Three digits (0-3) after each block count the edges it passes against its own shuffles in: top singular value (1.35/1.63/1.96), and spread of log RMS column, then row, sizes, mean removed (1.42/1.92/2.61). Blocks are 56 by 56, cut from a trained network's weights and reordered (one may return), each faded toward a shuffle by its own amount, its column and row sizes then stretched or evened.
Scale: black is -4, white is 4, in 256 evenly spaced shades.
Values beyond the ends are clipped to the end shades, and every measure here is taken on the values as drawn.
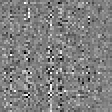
3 3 1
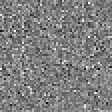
1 0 1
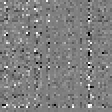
1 3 2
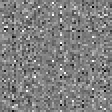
0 2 1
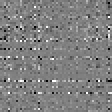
2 2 3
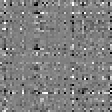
3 3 3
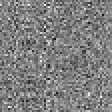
3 2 0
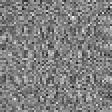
3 1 0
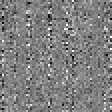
1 3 0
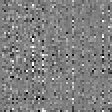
1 3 2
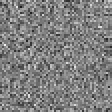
3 0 1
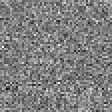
2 0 1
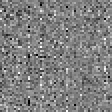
1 2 1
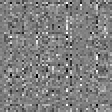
3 3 2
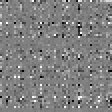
1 3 3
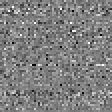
0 1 3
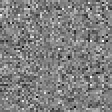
2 2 1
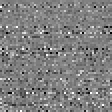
0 0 3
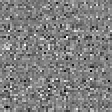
2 1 3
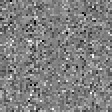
1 2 0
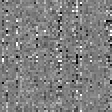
0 3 1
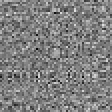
3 1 1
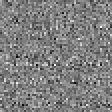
1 0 2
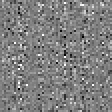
0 3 0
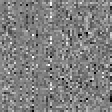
1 3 1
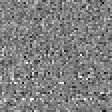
0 0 2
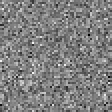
2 1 0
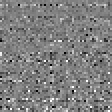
0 1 3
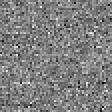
0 0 1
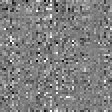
1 3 2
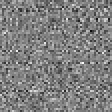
3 0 2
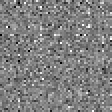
0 1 2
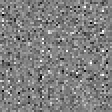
0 2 1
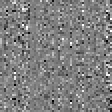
1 3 0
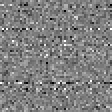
1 1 2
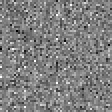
0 2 0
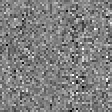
1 2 0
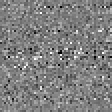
0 1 2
